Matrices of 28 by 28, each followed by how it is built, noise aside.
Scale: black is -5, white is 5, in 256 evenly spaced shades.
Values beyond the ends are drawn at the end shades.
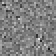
diagonal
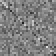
diagonal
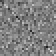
diagonal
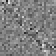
banded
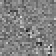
banded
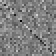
diagonal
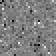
sparse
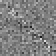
banded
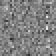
uneven columns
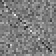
diagonal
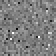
sparse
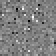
sparse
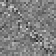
banded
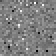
sparse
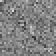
banded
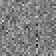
uneven columns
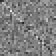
diagonal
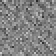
Toeplitz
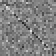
diagonal
